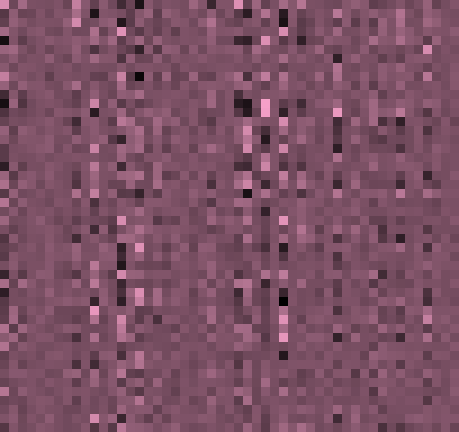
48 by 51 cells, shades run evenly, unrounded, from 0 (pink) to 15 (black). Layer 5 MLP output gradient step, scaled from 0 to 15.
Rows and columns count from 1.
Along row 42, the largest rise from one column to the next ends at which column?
15
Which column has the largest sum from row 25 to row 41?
30
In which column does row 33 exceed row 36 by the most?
32
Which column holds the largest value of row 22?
28
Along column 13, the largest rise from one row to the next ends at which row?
48
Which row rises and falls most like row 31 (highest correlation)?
11
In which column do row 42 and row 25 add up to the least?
14
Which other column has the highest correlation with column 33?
17
